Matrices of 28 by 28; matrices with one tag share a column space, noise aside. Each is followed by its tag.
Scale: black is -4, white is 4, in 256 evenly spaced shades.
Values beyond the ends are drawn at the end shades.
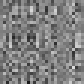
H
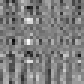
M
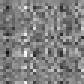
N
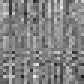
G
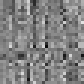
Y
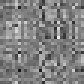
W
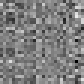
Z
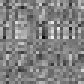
W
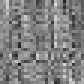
Y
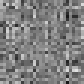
W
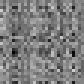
N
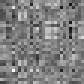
W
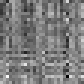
G
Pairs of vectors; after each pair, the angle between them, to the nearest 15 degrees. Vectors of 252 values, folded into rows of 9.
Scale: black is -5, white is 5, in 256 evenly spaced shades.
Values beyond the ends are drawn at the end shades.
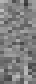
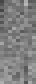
150 degrees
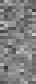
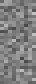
45 degrees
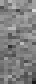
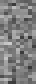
90 degrees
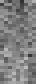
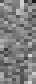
150 degrees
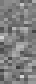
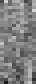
75 degrees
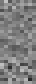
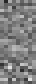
165 degrees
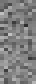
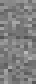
135 degrees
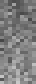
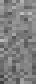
135 degrees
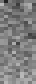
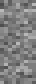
120 degrees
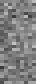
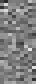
75 degrees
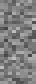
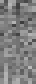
105 degrees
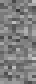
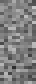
135 degrees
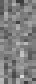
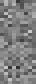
75 degrees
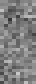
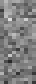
135 degrees
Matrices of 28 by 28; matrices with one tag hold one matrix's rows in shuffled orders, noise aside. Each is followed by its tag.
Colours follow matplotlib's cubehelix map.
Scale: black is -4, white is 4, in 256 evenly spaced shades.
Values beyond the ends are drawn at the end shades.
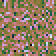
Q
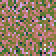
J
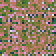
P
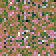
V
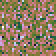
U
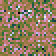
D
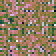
P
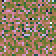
Q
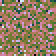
U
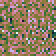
P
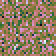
J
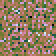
D
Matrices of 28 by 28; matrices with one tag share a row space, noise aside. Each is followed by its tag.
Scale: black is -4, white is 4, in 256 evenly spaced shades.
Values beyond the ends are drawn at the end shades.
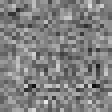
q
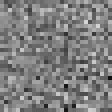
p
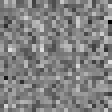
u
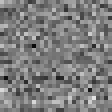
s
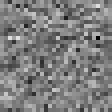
q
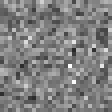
s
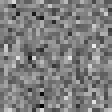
u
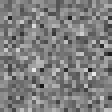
u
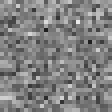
q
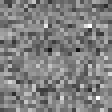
q
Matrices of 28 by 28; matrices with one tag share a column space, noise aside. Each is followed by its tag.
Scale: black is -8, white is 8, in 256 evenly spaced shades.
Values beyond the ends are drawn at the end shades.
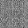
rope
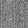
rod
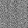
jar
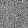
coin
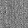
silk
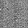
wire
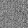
rod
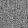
silk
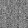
silk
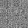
silk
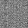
jar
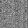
rod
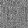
coin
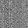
wire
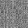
silk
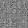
wire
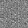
rope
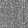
coin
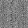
coin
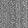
jar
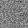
rod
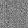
wire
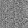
rope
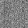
rod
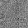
rope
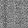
jar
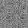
silk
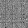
rope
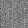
wire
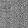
jar
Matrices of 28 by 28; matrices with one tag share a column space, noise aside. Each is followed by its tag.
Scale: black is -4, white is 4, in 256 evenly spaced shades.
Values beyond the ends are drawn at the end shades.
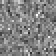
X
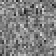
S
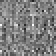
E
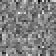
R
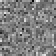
R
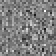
E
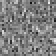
X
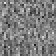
S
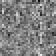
S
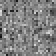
E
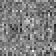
E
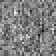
E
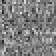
X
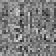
E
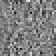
R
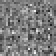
E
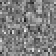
X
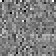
R
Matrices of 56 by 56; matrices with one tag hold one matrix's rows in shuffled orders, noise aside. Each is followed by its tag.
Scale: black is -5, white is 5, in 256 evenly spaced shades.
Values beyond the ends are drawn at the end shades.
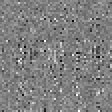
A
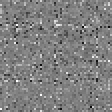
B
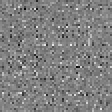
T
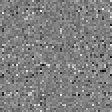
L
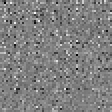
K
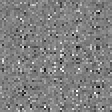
A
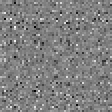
K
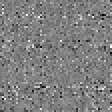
L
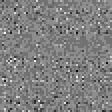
K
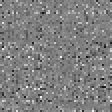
L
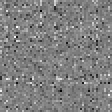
B
